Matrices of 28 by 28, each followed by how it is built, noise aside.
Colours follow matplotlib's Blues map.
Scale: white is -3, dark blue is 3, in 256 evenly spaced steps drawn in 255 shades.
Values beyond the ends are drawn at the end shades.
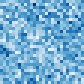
Toeplitz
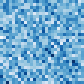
Toeplitz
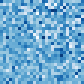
upper triangular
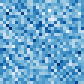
Toeplitz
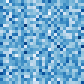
repeating rows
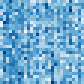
blocks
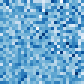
upper triangular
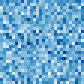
low rank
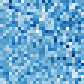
upper triangular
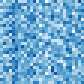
repeating rows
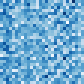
repeating rows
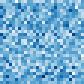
repeating columns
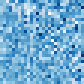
upper triangular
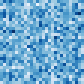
repeating rows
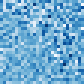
upper triangular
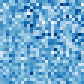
upper triangular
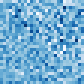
upper triangular
